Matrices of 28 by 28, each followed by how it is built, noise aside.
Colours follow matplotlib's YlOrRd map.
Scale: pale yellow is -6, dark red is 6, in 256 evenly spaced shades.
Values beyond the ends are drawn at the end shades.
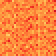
repeating rows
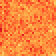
smooth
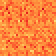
repeating columns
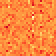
uneven columns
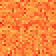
repeating columns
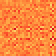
low rank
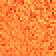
upper triangular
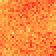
smooth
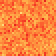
smooth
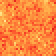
smooth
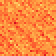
Toeplitz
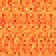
repeating columns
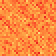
Toeplitz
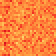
repeating rows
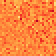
upper triangular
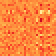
low rank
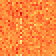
uneven columns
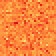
uneven columns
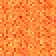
repeating rows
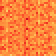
repeating rows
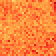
smooth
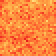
smooth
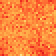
smooth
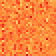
uneven columns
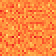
low rank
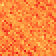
Toeplitz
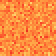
repeating columns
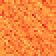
Toeplitz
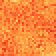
smooth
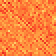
Toeplitz
